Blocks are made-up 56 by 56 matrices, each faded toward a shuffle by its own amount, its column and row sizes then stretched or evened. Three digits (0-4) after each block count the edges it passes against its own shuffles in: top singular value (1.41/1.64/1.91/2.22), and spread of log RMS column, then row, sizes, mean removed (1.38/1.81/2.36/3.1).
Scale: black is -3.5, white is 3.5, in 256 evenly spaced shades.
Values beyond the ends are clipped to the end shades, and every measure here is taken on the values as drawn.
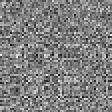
4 1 2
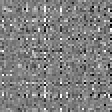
4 3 3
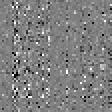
3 4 1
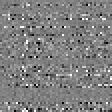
0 1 4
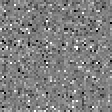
0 2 2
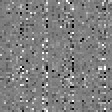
3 3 1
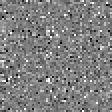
1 0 1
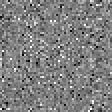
2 1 0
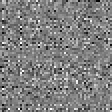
3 2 3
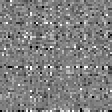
3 1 3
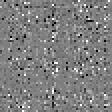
1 3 2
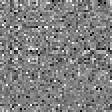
3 0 2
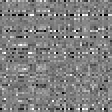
4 0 4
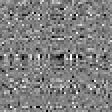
4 1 3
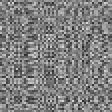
4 0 3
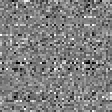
3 1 3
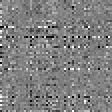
3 3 3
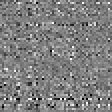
3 2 3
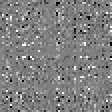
0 3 3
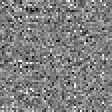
2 2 1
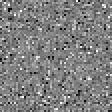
1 0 1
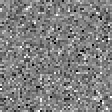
1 0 0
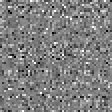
3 0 2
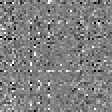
2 3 3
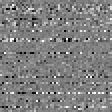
2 0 4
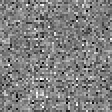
2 2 0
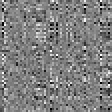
4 4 1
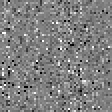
1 2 1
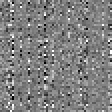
0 4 1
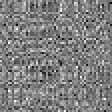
4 1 0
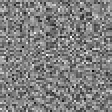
3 0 0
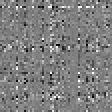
1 4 3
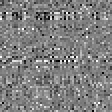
4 0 3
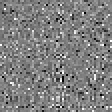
3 1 1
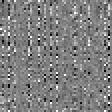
4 4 0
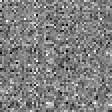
3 1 1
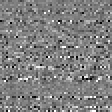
2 0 4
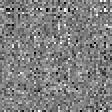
2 2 2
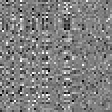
4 3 1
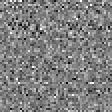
3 0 2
